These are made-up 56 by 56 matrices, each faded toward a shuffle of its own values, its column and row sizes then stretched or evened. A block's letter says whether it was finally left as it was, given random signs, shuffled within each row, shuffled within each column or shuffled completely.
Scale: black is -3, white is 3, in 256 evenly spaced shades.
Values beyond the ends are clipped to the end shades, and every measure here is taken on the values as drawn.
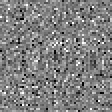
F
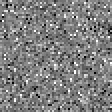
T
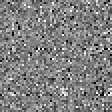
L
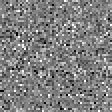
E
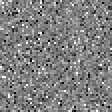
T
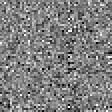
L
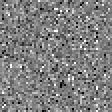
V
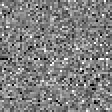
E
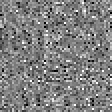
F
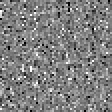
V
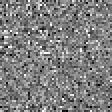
L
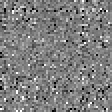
L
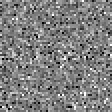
E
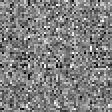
F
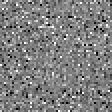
E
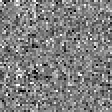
L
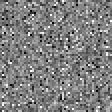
V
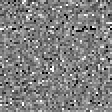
E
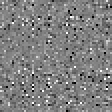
F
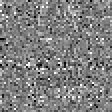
F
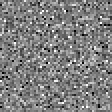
E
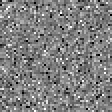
T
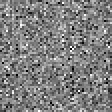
V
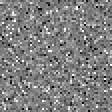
T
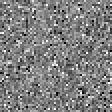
V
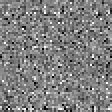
L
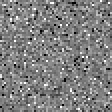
T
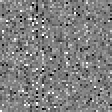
V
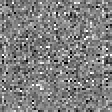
F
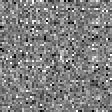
F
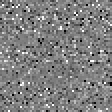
E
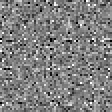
F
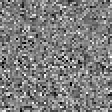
L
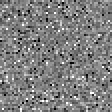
T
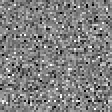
E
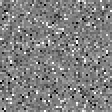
T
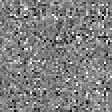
F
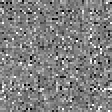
L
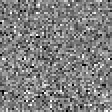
E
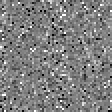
V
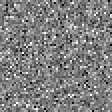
T
